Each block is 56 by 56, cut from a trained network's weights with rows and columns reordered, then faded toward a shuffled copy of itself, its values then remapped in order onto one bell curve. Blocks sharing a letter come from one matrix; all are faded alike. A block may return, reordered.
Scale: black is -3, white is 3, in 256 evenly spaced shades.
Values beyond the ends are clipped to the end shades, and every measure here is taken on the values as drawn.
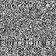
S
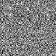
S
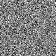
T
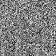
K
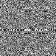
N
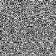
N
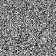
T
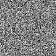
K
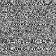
N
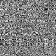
N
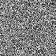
K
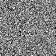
K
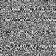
N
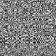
N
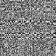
N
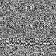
N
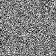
K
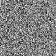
K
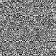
N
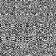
N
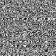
N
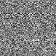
N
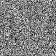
K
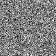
K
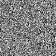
K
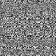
N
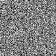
T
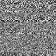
N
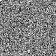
K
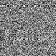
S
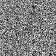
T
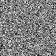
T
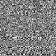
N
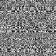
N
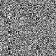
S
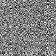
S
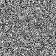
T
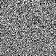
K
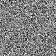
T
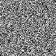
K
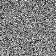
T
